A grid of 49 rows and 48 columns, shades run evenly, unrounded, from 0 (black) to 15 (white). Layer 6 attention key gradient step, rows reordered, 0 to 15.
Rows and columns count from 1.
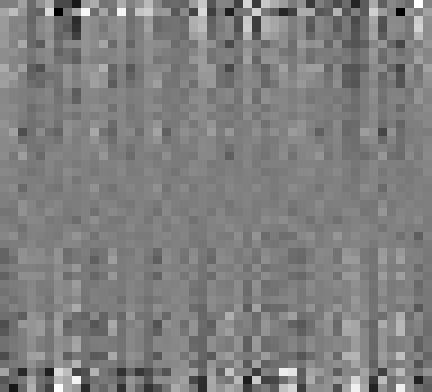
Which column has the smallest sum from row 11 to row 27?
40
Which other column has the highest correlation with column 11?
1
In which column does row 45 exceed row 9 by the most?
45
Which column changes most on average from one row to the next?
9
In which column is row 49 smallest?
2
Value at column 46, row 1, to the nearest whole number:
6
